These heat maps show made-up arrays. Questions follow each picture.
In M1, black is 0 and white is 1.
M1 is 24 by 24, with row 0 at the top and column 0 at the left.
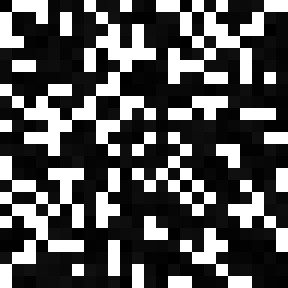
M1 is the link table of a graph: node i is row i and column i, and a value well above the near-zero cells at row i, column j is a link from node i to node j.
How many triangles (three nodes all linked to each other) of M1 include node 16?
5
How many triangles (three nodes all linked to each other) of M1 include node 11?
4
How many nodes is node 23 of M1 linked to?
6
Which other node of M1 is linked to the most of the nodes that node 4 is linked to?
node 9
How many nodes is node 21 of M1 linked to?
5
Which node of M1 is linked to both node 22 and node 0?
node 18
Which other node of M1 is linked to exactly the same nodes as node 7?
node 10
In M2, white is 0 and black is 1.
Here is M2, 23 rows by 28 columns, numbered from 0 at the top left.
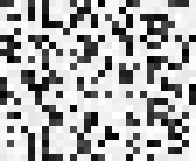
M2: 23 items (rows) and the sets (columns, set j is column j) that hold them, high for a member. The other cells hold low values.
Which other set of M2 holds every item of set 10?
6
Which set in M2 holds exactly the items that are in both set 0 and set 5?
27
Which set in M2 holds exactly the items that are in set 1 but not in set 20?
26
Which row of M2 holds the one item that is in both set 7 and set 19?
17
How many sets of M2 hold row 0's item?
12
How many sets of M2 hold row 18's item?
8
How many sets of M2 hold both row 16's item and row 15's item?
2
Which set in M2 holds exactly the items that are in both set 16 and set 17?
9
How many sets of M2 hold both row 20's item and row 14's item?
2
